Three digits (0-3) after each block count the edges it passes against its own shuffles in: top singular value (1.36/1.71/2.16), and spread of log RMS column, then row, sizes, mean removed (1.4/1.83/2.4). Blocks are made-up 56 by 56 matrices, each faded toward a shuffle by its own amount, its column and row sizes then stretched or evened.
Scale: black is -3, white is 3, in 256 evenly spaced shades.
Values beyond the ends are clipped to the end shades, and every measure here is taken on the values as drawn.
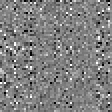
2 3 1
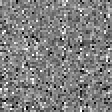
0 2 0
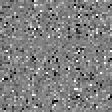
0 1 2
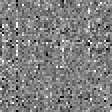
2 2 1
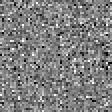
0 1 1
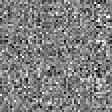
2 1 1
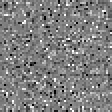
1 1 0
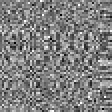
3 0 1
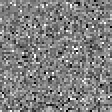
0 0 1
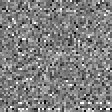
2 0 2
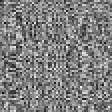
3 1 1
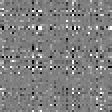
3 3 3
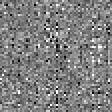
2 3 2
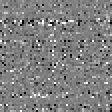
0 1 3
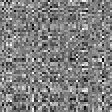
3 3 2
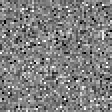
0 0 1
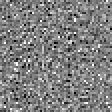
2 1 0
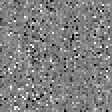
0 2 0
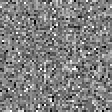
0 0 1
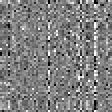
3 3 0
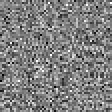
2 0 0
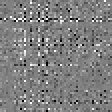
3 3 3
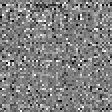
2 0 2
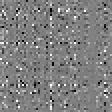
2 3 2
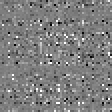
0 2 3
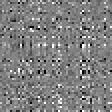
3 3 3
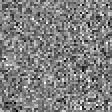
1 1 0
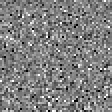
1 0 1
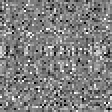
2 0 1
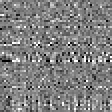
3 0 3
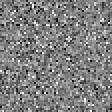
1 0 1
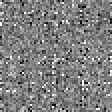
0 2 2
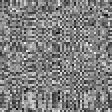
3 2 0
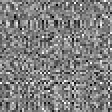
3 1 2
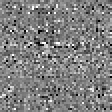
0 1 3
